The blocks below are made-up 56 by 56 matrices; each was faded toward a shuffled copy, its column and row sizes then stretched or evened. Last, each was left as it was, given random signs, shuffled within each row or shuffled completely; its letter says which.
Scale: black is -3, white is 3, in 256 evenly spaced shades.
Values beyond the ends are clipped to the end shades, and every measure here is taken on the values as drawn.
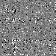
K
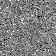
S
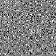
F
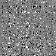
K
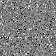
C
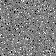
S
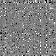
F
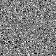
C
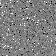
S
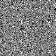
K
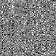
F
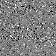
C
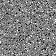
S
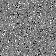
S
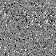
C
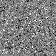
S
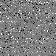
C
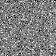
C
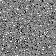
S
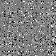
K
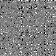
K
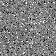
S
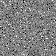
S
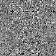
K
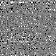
F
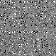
K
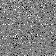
C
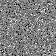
S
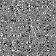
K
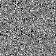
K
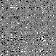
F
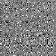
F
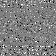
C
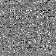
K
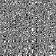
F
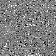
C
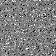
C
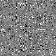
K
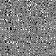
F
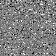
C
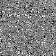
K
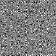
K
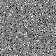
S
